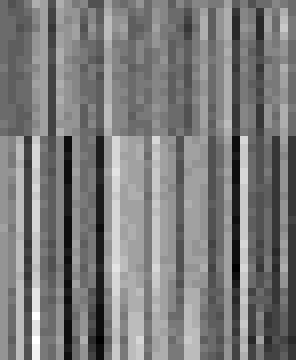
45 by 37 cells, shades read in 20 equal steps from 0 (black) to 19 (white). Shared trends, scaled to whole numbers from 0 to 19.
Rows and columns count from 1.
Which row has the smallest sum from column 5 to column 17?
43
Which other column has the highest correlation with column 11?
33
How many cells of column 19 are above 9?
2
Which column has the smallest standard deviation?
19
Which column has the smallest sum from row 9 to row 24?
30
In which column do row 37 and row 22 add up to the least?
9
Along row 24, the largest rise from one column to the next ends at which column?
31
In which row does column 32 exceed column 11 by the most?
4
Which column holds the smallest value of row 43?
13
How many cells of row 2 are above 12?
3
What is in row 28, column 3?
14
